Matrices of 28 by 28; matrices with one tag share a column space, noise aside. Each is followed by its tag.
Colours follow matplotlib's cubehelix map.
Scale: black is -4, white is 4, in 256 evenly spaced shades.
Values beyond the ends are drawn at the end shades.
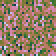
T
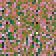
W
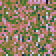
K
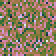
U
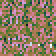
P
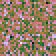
W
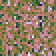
T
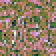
U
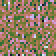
T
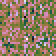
P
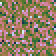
U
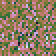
W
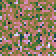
W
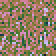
W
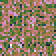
P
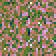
U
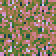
T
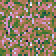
U
